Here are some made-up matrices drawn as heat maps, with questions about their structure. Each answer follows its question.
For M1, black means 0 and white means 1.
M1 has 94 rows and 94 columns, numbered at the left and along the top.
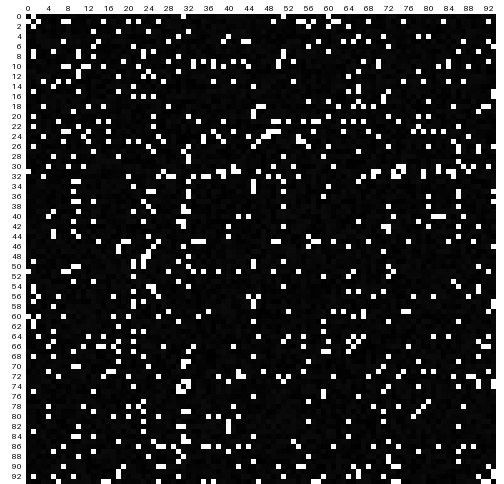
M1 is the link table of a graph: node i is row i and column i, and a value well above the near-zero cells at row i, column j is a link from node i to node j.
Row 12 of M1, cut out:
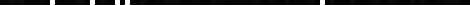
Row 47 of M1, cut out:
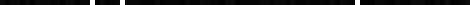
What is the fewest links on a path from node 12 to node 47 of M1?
2
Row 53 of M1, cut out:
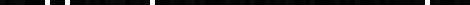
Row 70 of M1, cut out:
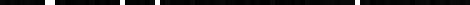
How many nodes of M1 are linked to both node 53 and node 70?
1
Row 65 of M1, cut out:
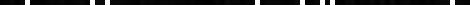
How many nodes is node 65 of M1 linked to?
8
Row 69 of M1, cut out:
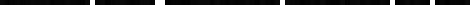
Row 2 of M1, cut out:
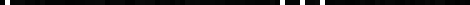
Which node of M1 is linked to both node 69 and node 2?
node 56
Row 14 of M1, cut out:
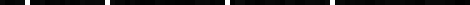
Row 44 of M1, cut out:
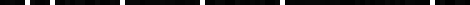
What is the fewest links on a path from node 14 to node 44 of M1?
2
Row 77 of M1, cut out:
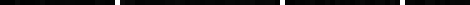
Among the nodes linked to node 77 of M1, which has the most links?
node 23
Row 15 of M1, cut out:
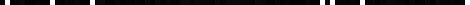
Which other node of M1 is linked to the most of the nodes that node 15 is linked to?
node 92
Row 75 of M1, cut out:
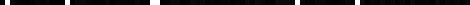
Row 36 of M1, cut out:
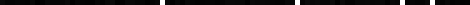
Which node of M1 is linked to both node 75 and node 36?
node 59
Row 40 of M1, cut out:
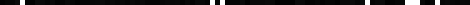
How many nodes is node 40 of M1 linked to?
8
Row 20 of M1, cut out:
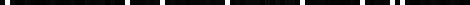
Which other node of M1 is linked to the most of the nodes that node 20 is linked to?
node 26
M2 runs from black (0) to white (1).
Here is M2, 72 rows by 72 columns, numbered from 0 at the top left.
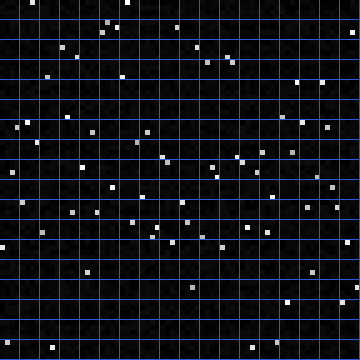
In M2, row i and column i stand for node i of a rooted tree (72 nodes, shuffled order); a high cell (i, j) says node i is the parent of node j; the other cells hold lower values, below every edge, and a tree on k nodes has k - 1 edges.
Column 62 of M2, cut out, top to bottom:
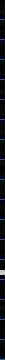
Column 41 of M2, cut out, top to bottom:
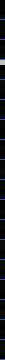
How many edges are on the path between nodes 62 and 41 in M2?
5
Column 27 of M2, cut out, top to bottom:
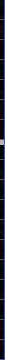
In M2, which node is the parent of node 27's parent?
39
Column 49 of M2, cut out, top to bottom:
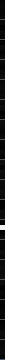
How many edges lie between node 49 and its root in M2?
2
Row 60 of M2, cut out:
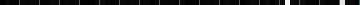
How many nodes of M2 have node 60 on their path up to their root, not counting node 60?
6
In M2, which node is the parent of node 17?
54
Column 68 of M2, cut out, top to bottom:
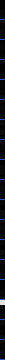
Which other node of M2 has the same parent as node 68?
57
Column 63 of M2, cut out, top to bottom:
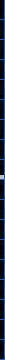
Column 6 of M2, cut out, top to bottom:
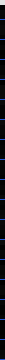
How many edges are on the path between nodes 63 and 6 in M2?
9
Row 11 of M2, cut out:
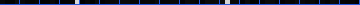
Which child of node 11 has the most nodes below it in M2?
45
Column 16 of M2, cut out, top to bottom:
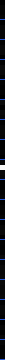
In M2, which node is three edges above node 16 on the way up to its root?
31
